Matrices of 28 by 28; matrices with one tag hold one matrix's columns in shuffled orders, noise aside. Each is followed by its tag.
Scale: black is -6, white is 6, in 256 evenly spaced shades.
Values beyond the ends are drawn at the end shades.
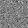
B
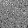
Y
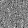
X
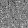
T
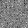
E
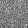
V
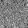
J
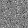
B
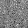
V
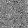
B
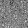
T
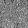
J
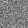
B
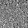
J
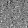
T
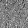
J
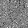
E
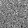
Y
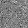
B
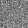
X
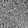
J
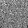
Y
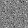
B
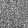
V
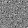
B
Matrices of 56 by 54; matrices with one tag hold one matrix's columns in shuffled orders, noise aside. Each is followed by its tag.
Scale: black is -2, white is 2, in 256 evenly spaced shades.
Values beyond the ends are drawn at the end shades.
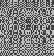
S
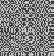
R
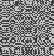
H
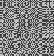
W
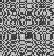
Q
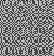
H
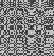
S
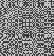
W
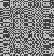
W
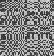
Q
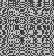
S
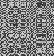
W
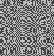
H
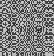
R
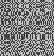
Q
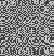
H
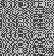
W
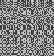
S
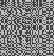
S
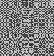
W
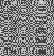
H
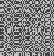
R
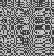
S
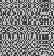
Q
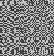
H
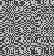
H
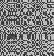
Q
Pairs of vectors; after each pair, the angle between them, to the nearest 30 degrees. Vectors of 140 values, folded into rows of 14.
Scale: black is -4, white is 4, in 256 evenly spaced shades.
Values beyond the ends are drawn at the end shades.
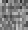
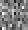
90 degrees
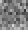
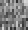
90 degrees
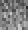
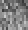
30 degrees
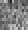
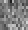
30 degrees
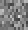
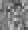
120 degrees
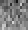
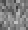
90 degrees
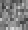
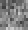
30 degrees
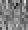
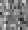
60 degrees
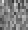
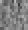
60 degrees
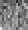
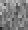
150 degrees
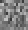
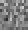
150 degrees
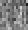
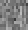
30 degrees
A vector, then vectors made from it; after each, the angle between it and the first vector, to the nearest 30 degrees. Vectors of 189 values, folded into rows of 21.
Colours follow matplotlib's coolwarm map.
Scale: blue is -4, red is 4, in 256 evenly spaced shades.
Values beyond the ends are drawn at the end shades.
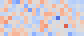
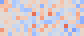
60 degrees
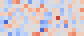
150 degrees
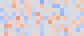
120 degrees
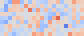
150 degrees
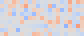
120 degrees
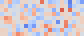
60 degrees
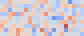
60 degrees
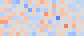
30 degrees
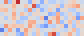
120 degrees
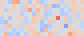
150 degrees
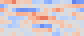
90 degrees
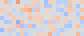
120 degrees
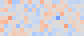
30 degrees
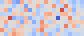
30 degrees
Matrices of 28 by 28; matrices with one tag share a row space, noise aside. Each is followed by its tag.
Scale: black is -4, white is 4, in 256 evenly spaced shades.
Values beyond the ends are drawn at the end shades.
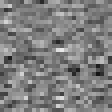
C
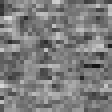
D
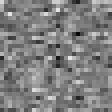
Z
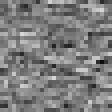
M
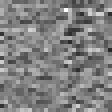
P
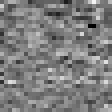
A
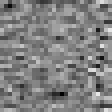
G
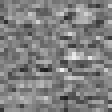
P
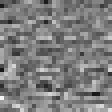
D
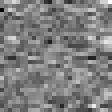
A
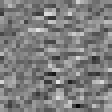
Z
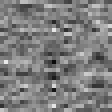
M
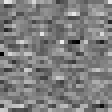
C
